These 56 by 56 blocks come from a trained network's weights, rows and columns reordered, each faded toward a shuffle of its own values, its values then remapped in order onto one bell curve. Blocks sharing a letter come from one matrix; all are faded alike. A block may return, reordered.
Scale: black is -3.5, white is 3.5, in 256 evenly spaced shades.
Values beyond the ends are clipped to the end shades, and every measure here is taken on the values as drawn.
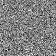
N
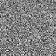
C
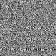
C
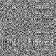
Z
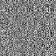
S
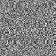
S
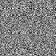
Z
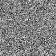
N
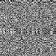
Z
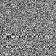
Z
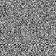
Z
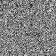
N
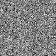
N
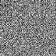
C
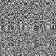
Z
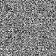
C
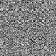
Z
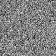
N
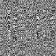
S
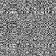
Z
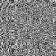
S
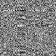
Z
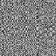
S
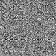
C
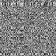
Z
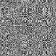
S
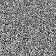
N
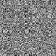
S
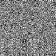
C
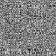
S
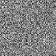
S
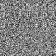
C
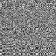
Z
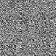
S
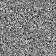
N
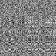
Z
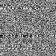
Z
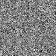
N
